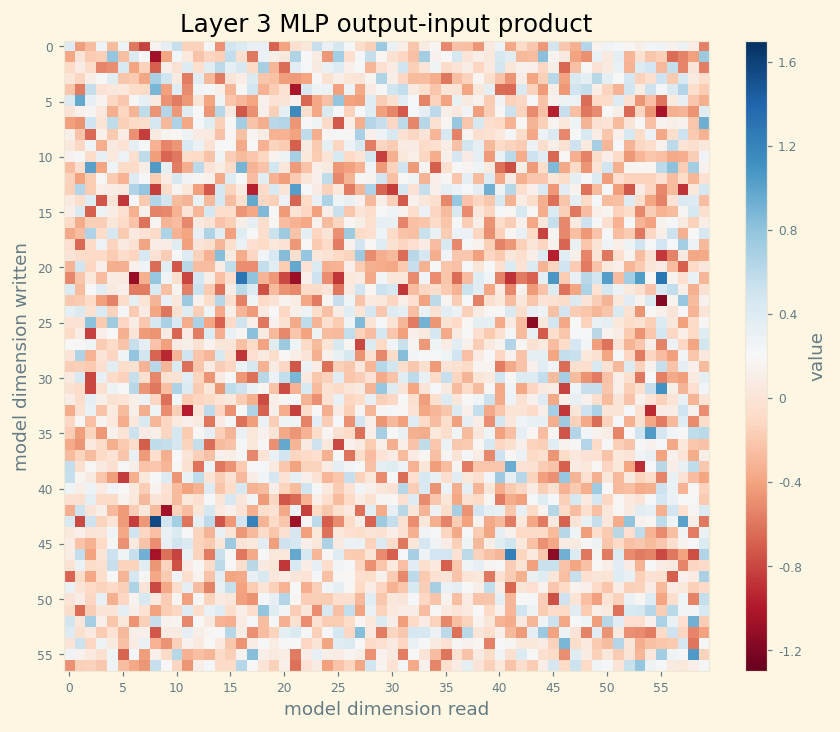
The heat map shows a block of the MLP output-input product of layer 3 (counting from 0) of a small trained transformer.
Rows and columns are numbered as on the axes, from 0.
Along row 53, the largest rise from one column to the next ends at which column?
37
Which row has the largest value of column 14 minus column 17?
13
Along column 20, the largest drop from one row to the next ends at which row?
31
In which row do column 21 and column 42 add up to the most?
30
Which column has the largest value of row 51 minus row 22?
18
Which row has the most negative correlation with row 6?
29
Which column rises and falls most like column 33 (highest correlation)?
22
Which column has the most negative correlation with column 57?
21
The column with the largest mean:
47
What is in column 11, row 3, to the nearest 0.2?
-0.6
